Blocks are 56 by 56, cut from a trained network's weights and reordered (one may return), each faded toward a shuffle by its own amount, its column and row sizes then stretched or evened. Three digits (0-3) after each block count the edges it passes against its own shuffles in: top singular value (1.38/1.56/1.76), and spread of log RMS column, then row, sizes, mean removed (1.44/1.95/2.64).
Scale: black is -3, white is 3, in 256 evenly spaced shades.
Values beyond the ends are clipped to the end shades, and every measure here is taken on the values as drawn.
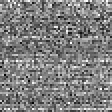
2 0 2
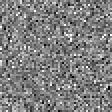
0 0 0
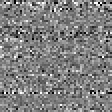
0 0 3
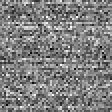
2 0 0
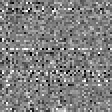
0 1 3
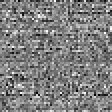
1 1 2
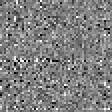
1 2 2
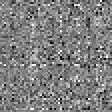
1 2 2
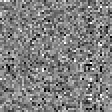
1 1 0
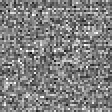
0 0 0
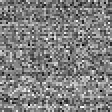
1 0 0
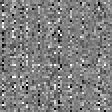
0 3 1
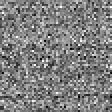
0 1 1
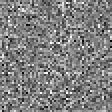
2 1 1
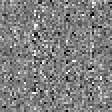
0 2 1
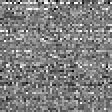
1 0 3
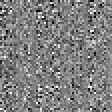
1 3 1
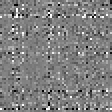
1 3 3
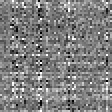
3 3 0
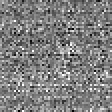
1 2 2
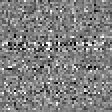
2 2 3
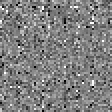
0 2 1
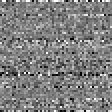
0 0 3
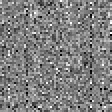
1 2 0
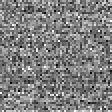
1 0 0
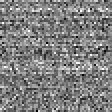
2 1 1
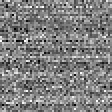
2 1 2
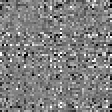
0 2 3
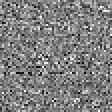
1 0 2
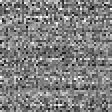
1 1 2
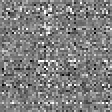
0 2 3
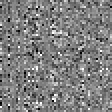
0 3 0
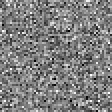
1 1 0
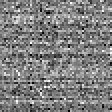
3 2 0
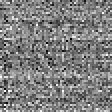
1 2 0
